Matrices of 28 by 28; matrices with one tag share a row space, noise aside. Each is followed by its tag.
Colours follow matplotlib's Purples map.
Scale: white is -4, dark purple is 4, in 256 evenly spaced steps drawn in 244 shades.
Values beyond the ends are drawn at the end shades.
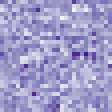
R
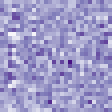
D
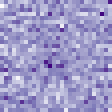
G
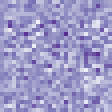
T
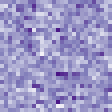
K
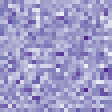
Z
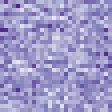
G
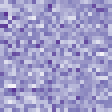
D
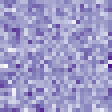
D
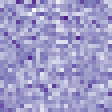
K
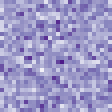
K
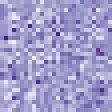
D
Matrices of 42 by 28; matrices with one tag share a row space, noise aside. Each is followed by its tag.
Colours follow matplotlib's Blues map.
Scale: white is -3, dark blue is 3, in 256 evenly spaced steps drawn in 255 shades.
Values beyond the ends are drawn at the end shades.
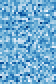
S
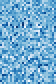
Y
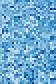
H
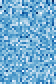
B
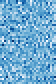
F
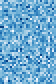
B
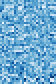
H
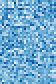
H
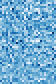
Y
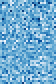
Y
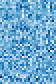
B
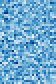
H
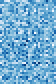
S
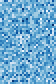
B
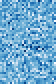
Y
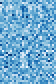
B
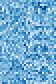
Y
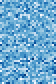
S
